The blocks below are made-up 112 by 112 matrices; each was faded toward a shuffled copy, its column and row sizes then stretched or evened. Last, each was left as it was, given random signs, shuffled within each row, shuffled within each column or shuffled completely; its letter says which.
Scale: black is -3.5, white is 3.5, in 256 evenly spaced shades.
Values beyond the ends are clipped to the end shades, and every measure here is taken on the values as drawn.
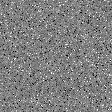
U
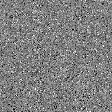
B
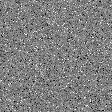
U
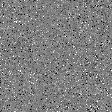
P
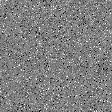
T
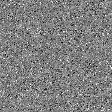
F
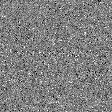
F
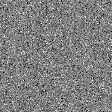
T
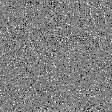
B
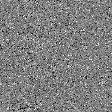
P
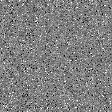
P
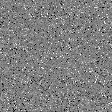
P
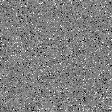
B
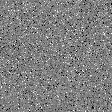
U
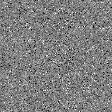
P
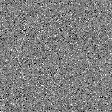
B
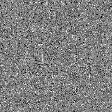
P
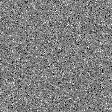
T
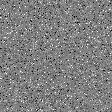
U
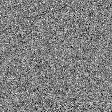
F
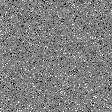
U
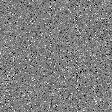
T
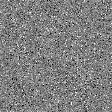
T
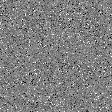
F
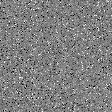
T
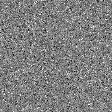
T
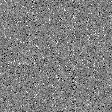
T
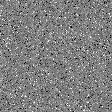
U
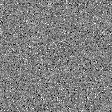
F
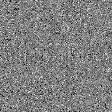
B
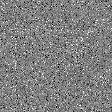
P
